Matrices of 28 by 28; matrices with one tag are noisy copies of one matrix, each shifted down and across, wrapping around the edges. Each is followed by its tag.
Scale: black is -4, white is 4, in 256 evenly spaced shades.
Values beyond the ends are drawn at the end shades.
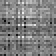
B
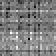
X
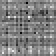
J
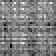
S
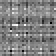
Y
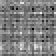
J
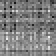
X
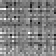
Y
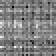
J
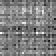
J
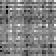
S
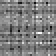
Y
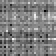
J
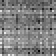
B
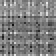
X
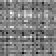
J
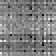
B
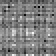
J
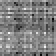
S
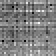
B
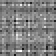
Y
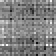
B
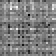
J
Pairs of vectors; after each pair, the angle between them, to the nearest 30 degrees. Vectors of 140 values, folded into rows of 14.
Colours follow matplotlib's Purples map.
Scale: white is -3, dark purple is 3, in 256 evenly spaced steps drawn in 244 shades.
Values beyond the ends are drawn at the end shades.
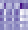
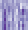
120 degrees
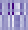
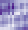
60 degrees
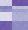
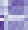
60 degrees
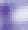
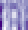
90 degrees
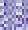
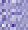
120 degrees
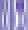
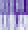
120 degrees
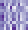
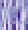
60 degrees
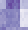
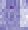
30 degrees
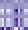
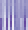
90 degrees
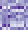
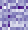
30 degrees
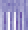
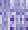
60 degrees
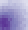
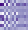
90 degrees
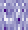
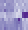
60 degrees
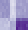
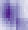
90 degrees
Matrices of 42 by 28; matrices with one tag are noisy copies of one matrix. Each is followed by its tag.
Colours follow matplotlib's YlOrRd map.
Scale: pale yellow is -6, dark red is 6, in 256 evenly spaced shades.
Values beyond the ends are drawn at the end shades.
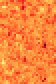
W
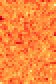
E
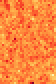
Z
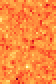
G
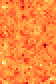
W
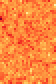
E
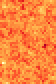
W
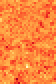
G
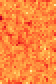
E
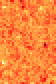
W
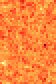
W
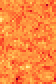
G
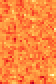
Z
